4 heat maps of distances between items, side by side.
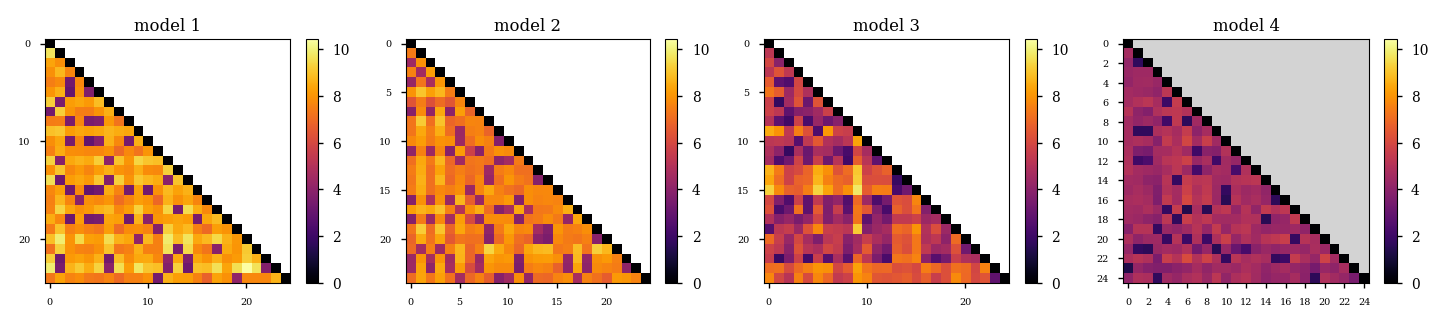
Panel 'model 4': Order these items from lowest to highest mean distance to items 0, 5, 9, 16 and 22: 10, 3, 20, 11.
10, 3, 11, 20
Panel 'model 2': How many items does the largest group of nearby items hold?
9
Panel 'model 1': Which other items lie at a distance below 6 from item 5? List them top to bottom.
2, 4, 8, 10, 15, 18
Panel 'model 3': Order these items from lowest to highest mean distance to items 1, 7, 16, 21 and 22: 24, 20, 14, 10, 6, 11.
11, 6, 20, 10, 24, 14
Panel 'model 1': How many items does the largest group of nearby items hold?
7
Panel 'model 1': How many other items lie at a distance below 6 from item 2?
6
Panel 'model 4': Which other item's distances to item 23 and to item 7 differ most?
0
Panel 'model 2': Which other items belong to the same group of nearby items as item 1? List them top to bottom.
3, 21
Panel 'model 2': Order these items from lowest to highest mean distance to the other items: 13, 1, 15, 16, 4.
4, 16, 13, 15, 1
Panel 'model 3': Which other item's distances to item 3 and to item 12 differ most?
17
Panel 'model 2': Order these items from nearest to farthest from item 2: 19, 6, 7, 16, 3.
7, 16, 6, 19, 3
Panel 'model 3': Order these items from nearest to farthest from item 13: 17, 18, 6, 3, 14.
14, 18, 3, 17, 6
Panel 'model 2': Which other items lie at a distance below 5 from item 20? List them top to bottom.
8, 13, 14, 19
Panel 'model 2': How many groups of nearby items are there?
5
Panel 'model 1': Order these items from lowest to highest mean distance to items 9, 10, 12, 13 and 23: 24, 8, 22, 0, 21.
22, 8, 21, 24, 0
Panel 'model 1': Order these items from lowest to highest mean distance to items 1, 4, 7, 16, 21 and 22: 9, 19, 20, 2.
2, 19, 9, 20
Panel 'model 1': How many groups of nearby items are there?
7
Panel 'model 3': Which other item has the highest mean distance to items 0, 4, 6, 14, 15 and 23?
9
